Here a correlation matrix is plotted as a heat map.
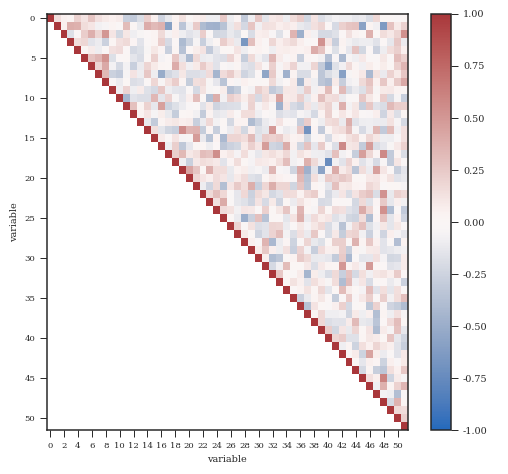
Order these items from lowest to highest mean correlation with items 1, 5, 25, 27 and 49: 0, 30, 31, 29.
31, 30, 29, 0
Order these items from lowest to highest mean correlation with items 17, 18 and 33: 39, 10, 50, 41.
39, 50, 41, 10
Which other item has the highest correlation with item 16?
42
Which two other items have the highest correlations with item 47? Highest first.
19, 14
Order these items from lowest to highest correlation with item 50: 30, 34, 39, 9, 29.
30, 29, 9, 34, 39
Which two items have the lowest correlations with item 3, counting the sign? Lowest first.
28, 19
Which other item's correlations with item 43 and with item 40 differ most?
18
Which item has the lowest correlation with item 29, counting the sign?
13
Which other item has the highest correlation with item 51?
2
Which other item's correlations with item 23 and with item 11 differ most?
1
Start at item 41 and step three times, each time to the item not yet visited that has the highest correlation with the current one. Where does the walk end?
32
